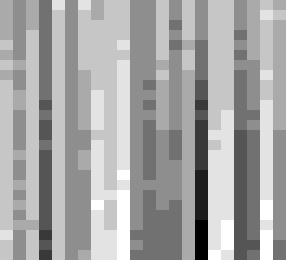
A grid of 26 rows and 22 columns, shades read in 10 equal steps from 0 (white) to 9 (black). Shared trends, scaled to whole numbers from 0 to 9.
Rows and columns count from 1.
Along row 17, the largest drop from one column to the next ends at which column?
17
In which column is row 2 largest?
4
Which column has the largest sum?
16
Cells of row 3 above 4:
2
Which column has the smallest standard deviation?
6
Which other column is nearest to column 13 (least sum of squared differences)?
22
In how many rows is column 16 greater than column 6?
22
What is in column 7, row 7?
2
